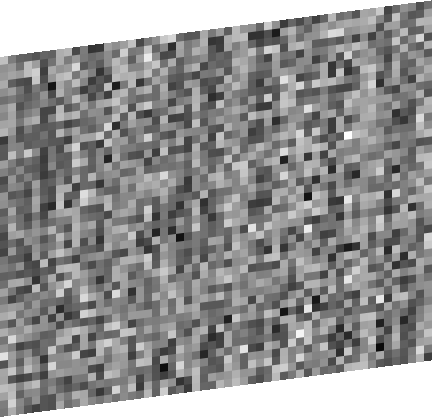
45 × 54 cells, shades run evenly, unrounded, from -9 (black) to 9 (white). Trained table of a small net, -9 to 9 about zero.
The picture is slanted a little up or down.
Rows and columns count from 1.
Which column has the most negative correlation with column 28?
24
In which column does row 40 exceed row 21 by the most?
38
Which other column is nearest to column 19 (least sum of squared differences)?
16
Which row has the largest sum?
3
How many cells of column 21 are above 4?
5
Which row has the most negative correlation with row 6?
32
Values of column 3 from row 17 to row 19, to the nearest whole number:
0 -2 -1
